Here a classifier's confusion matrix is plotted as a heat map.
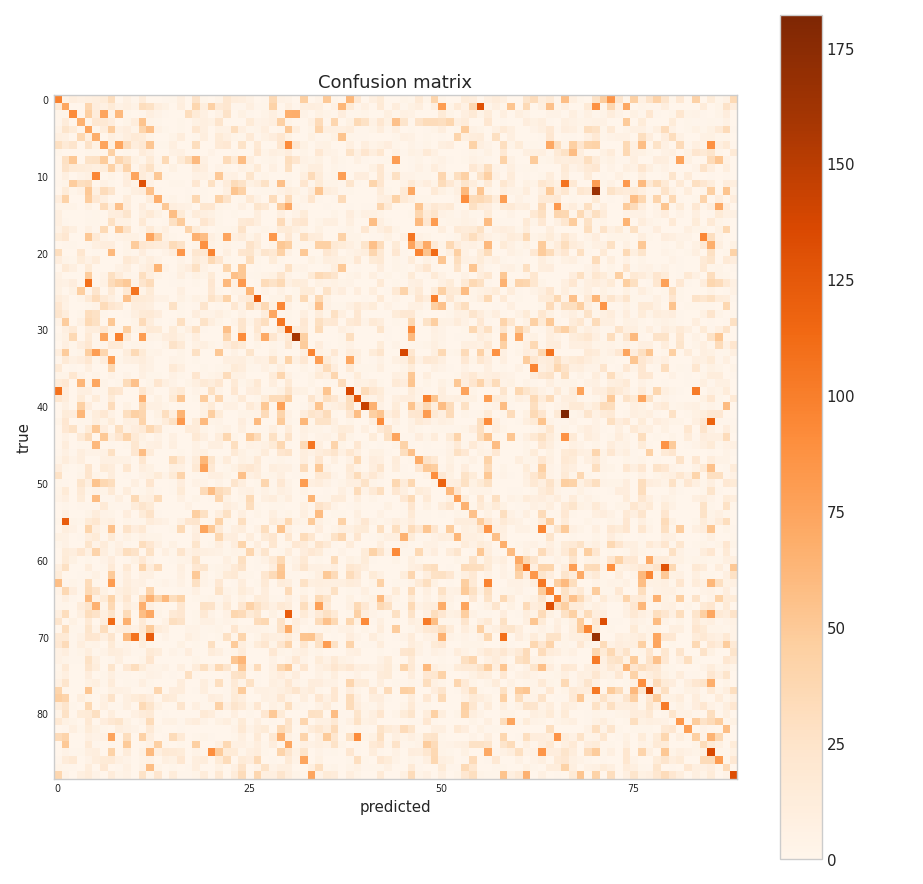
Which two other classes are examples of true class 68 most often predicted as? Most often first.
71, 7
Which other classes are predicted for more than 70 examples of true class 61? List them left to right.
67, 72, 79
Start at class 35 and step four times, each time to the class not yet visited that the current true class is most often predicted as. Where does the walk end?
12
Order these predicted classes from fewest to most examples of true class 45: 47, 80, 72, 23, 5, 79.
47, 72, 23, 80, 5, 79
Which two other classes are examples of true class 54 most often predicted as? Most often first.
34, 18
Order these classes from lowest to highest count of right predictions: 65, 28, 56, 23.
23, 28, 56, 65
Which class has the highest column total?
70
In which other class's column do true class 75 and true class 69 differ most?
30
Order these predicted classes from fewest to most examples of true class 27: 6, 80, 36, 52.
36, 52, 6, 80
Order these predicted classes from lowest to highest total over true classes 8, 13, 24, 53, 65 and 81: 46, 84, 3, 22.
3, 46, 84, 22
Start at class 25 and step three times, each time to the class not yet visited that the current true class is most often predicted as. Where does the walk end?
37
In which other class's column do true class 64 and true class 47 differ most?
19
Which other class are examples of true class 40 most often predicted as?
29
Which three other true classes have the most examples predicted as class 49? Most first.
20, 26, 16
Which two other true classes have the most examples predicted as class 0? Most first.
38, 63
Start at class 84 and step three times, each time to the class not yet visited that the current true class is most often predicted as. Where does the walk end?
11
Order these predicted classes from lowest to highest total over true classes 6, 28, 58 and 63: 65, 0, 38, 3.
3, 38, 65, 0
